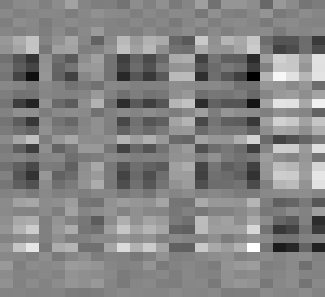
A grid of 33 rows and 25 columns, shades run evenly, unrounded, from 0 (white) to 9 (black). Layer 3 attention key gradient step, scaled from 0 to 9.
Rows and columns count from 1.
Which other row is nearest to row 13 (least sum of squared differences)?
3
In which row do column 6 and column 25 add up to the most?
25
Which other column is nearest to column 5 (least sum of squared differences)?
11
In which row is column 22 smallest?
9
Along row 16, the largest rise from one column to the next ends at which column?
21
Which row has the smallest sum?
28
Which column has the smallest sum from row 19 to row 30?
20
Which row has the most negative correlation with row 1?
2
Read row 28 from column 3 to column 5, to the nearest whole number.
1 5 3
